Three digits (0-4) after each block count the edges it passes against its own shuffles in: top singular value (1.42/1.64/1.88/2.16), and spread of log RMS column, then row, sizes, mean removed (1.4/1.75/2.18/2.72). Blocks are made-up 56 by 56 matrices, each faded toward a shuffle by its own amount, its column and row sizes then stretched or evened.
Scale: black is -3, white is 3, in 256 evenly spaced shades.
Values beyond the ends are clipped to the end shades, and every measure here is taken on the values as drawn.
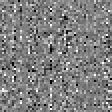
0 4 1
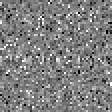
1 1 1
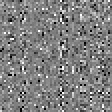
3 4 0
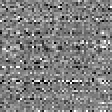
4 0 4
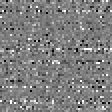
0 1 4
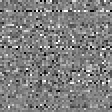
0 1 4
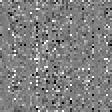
1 4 1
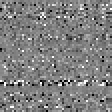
2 1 4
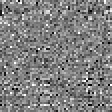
3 0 2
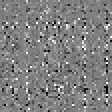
3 3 2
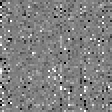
2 3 1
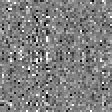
3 3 2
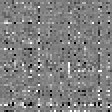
3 4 4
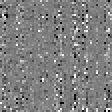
1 4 2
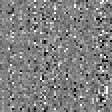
0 4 0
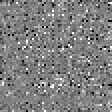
1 2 3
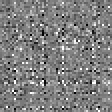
3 3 4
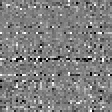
2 2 4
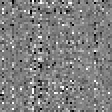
1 4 2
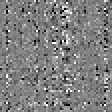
2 4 2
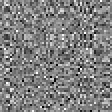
4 2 0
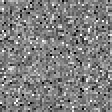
1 0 0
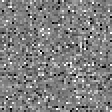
0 0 1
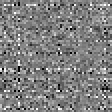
2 2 4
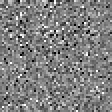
2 1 0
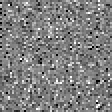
2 1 0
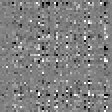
3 4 3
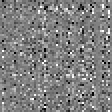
1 4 1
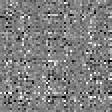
3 3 3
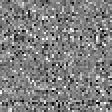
2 1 2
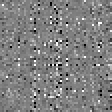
2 4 2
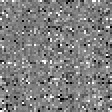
0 3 3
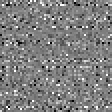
2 0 4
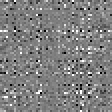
3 4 4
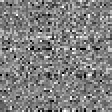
3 1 3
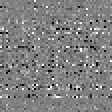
0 2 4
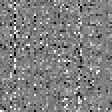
2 4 0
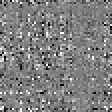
0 4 4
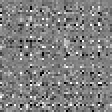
3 4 4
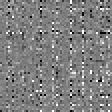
3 4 2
